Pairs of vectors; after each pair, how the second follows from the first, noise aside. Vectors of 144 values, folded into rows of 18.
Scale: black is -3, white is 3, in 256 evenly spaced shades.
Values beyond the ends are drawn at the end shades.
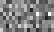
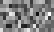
sign-scrambled.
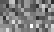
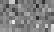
partly zeroed.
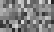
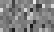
reversed, negated, partly zeroed.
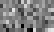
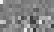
reversed, partly zeroed.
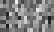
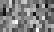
reversed.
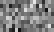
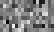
reversed.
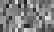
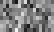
sign-scrambled.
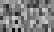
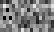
wrapped around.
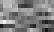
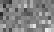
negated, partly zeroed.
